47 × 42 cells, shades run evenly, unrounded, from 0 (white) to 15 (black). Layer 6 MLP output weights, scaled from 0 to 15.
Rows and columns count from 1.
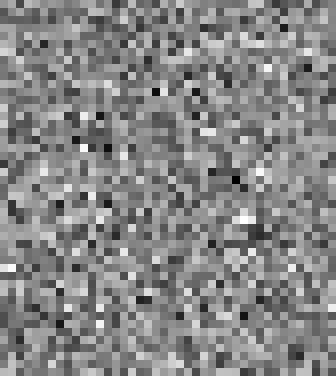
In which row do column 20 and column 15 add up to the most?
1
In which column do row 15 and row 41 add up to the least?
11
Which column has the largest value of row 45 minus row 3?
38
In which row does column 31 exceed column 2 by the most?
34
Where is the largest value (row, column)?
23, 30
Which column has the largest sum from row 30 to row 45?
8
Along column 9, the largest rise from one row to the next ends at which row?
40
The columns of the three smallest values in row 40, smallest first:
29, 28, 18
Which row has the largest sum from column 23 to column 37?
31
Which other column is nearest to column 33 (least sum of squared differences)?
21
